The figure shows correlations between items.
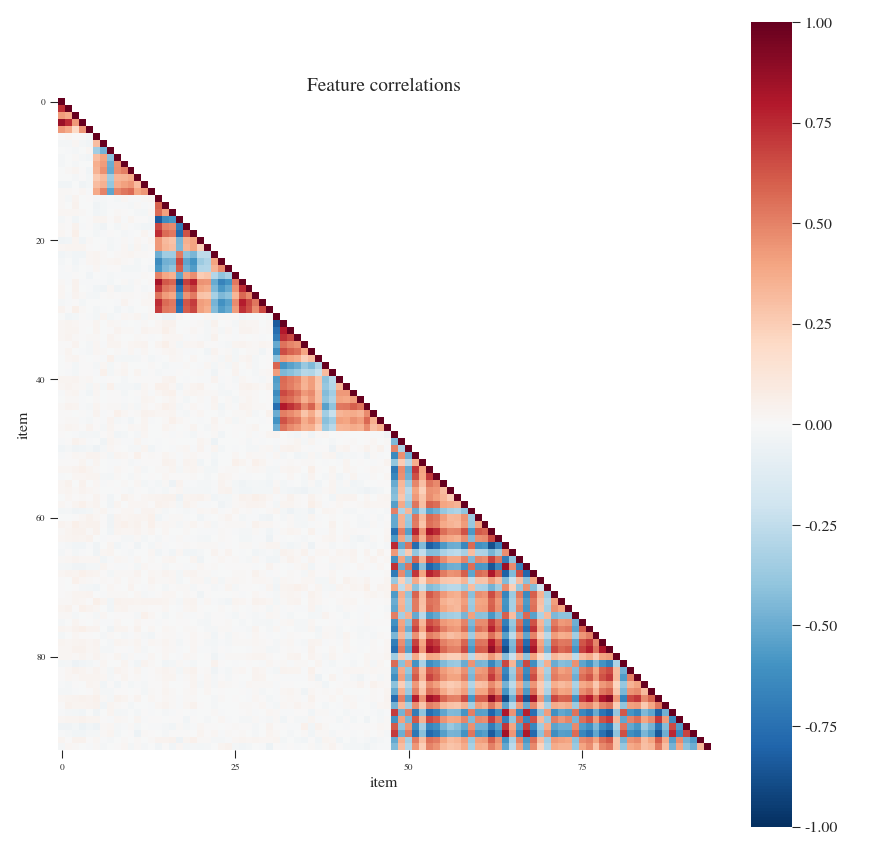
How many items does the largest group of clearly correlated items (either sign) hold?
46
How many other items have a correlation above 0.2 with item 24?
3
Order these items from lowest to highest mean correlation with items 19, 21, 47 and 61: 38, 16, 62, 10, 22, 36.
22, 38, 10, 36, 62, 16
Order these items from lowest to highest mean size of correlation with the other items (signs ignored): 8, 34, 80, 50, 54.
8, 34, 80, 50, 54
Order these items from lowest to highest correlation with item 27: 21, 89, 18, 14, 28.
89, 21, 28, 18, 14
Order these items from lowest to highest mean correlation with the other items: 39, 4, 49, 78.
39, 4, 49, 78
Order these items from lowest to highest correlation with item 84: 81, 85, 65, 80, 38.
81, 65, 38, 80, 85
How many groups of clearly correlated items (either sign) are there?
5
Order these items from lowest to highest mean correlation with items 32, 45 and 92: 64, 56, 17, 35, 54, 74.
64, 74, 17, 56, 54, 35
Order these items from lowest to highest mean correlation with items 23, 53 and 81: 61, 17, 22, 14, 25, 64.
14, 25, 64, 61, 22, 17
